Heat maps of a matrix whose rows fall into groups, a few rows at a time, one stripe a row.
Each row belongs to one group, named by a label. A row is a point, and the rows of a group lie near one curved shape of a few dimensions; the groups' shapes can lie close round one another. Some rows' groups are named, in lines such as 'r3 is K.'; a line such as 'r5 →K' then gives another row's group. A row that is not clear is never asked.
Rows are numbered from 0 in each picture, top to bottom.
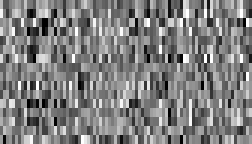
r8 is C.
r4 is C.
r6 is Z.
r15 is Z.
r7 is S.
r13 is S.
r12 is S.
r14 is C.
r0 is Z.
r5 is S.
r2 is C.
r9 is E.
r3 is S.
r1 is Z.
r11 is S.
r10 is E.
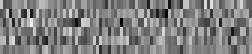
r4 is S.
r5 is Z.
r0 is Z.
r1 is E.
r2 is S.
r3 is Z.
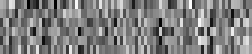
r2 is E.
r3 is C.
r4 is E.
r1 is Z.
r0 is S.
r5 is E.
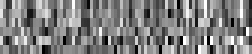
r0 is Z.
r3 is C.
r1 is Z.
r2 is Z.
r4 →Z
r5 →E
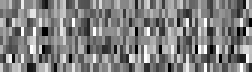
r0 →C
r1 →Z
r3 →C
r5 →E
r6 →C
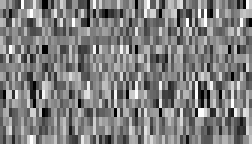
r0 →C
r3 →S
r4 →Z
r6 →E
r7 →C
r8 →Z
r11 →C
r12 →E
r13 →C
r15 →Z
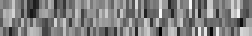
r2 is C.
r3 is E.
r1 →S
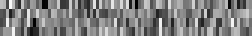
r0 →S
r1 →E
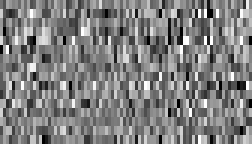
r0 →C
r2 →S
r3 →Z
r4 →Z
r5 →E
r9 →C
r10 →C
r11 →Z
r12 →S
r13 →Z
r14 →C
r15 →E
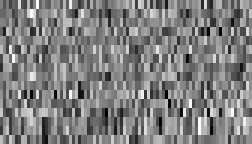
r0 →E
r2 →Z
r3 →C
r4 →Z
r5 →S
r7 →C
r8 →Z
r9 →C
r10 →E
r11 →S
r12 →Z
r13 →E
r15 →S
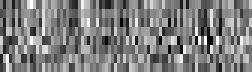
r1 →S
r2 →S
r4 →E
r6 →E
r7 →C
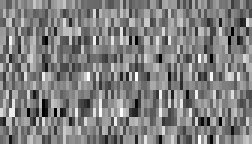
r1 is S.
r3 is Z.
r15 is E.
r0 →Z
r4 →S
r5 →S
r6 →E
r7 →S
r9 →Z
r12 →S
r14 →Z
